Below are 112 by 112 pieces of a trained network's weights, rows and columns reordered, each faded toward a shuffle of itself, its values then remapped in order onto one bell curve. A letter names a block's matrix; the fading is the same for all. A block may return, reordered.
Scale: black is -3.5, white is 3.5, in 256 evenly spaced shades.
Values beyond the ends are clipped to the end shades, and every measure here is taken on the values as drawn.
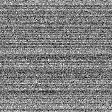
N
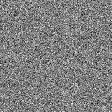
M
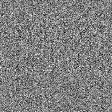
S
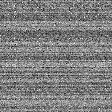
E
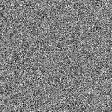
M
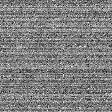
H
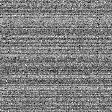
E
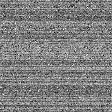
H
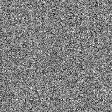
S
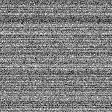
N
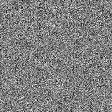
S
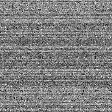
H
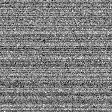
E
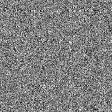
S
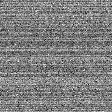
H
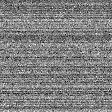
E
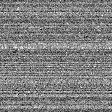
N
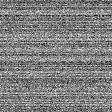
N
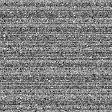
H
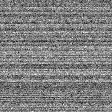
N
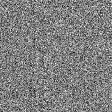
M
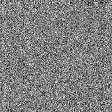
S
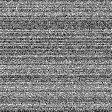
N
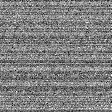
E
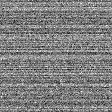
N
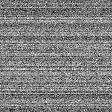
N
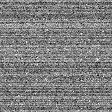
E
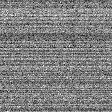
E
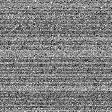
H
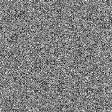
S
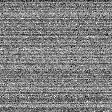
E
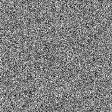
S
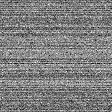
N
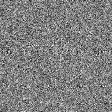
S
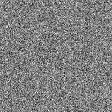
M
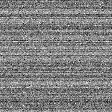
N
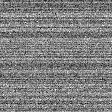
N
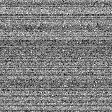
E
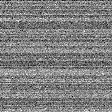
N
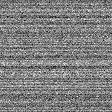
E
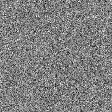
M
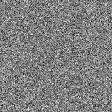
M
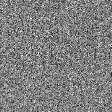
S
